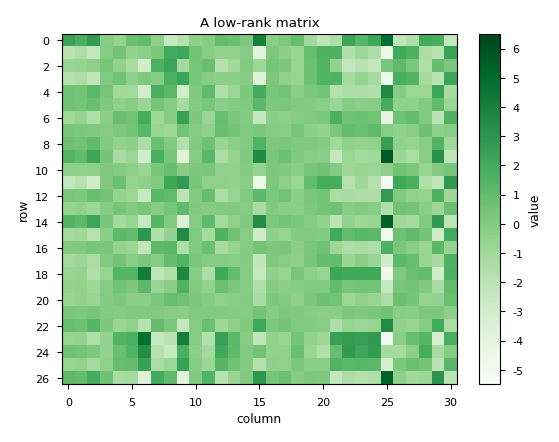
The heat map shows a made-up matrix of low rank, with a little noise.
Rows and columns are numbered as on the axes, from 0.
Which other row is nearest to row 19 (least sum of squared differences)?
13
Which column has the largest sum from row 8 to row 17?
8
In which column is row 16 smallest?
6
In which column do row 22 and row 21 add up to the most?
25
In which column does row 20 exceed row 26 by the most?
9
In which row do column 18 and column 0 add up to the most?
0
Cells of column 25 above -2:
17
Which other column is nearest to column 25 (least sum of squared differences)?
15
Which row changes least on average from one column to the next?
21
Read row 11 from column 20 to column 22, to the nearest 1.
2 2 -2
